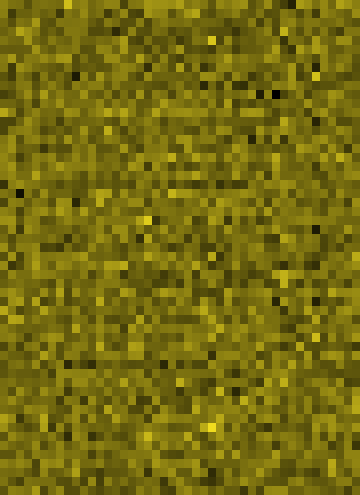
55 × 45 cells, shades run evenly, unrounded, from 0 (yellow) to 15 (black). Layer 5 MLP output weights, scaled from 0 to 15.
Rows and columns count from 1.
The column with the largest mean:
40
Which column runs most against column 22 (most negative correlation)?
3
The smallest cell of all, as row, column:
48, 27
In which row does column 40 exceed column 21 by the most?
26
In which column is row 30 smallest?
16
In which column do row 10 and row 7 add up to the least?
29
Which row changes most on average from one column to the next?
34
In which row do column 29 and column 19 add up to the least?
49
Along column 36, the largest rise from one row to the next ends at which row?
5
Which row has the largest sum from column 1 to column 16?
41
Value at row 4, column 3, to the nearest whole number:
4
